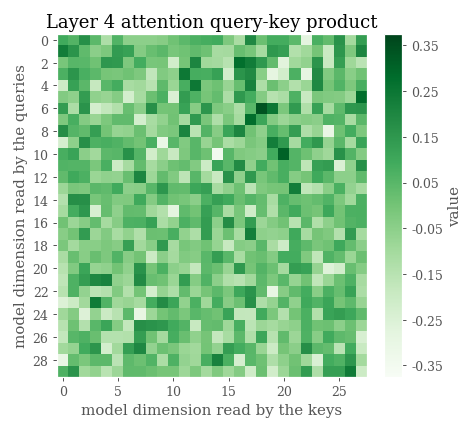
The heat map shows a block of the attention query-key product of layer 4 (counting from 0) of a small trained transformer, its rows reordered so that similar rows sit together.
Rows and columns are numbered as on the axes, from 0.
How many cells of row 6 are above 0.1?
11
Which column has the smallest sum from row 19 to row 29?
0
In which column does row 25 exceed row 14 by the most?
8
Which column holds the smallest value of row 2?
20
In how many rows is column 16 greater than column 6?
13
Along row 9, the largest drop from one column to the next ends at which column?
9
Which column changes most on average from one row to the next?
16
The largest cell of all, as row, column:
6, 18
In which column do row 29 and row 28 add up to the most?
26
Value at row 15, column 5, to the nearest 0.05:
-0.05
